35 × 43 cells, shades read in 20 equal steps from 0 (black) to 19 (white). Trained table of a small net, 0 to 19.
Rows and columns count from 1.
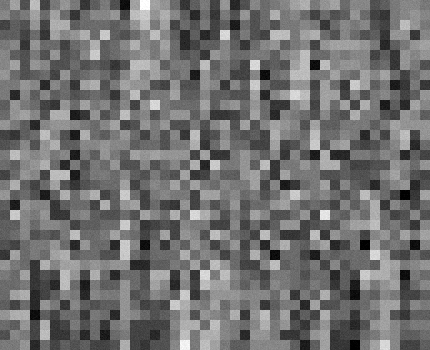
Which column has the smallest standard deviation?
1
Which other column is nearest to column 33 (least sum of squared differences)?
26
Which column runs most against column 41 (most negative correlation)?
21
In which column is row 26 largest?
38
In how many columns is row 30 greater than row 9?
23
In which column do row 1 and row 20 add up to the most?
30
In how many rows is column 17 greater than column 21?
13
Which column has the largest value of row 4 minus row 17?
28
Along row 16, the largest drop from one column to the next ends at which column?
34
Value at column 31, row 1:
13
